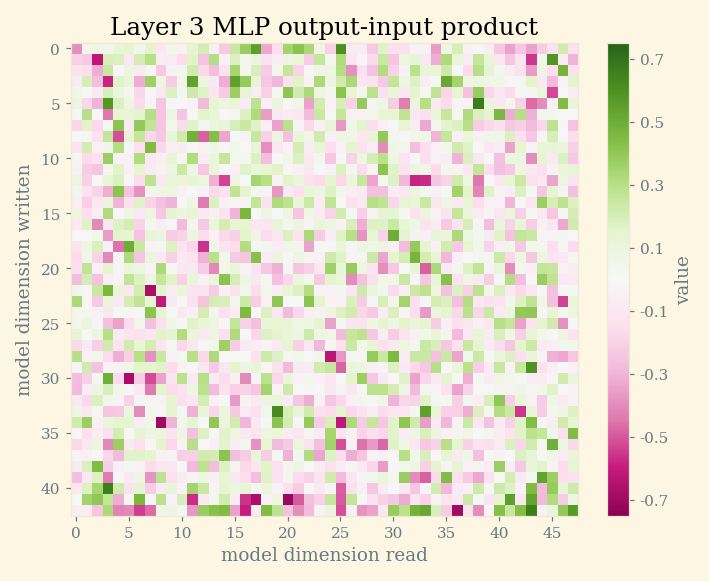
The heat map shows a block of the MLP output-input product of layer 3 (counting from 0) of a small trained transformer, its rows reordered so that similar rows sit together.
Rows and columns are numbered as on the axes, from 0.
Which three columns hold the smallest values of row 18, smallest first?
12, 4, 22
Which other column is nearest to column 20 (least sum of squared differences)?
21
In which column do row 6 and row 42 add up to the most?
40
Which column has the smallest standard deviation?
39
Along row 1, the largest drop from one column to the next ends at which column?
46
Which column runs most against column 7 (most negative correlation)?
18
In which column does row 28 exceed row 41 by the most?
11
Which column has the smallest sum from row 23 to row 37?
25
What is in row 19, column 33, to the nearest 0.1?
0.2
